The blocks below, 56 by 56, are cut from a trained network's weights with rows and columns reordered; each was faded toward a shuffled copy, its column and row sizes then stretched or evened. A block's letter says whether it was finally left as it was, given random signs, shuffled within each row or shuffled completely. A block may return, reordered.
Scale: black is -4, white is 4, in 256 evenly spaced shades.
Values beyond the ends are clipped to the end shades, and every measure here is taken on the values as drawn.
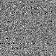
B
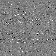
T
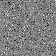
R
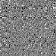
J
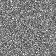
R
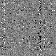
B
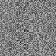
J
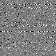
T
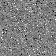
R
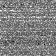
T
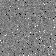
R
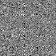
B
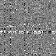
J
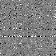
J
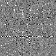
J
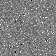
R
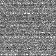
T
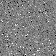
R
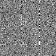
B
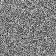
R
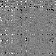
J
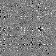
B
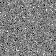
R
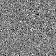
T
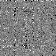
B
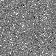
R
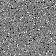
R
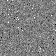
R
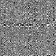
J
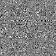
B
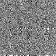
B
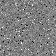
R
